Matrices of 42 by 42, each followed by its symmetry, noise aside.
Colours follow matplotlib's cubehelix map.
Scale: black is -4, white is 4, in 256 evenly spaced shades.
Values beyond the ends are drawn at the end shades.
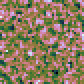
symmetric across the other diagonal.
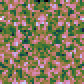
mirrored left to right.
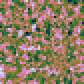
antisymmetric.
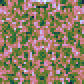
mirrored left to right.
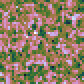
no symmetry.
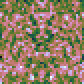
mirrored left to right.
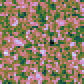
antisymmetric.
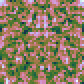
mirrored left to right.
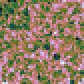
symmetric.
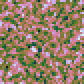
symmetric across the other diagonal.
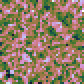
symmetric across the other diagonal.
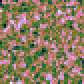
no symmetry.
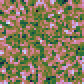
symmetric.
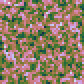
same after a half turn.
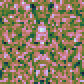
mirrored left to right.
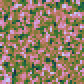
antisymmetric.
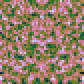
mirrored left to right.
